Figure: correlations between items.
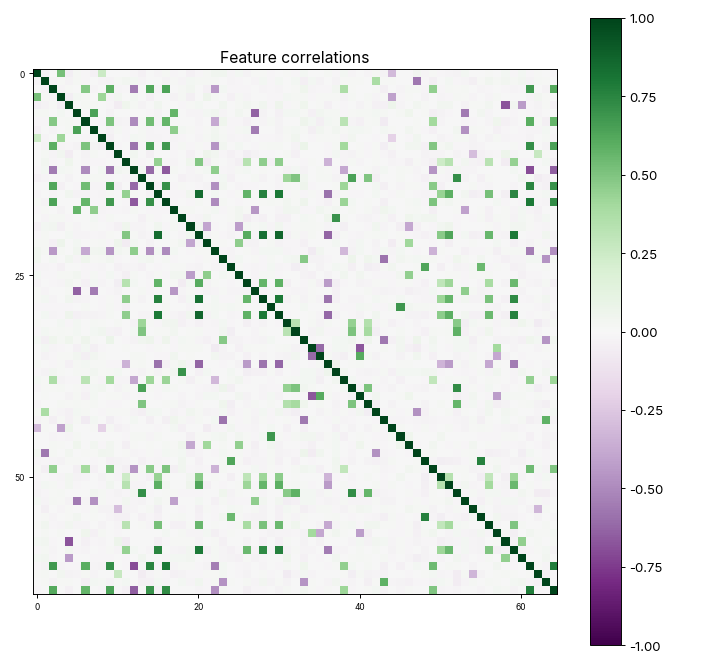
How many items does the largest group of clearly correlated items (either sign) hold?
11
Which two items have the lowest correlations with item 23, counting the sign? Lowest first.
43, 63
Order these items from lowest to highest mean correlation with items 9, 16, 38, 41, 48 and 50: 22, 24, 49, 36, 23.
22, 36, 23, 24, 49
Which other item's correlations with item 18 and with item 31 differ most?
37
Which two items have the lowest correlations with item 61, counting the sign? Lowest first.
12, 22
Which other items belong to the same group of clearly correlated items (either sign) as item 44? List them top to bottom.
0, 3, 8
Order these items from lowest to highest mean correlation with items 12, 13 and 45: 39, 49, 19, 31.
49, 19, 31, 39
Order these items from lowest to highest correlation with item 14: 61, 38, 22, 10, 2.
22, 10, 38, 2, 61
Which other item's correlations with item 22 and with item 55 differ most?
48
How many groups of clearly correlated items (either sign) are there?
14
